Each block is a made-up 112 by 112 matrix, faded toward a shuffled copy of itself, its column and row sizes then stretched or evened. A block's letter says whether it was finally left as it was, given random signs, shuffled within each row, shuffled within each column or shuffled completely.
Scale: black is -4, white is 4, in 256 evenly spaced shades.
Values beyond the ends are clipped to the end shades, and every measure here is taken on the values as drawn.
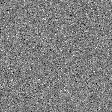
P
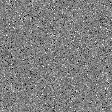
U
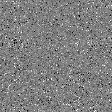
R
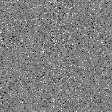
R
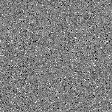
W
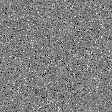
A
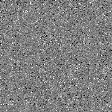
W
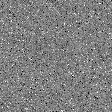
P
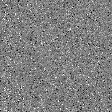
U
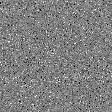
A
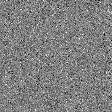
U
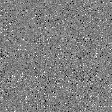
R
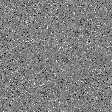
A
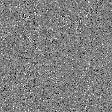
U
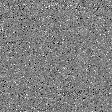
A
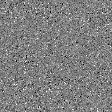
W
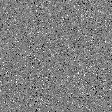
U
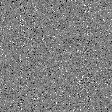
U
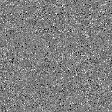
R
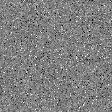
U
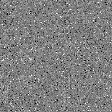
R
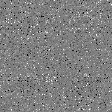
R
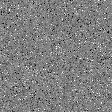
P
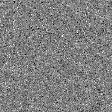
U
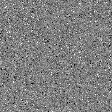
U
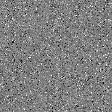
U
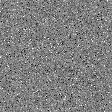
P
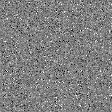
W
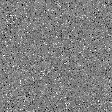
U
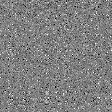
R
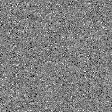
R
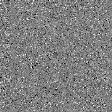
R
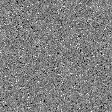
U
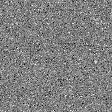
A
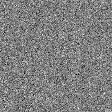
U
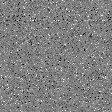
A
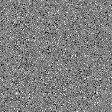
R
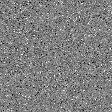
A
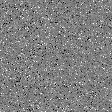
P
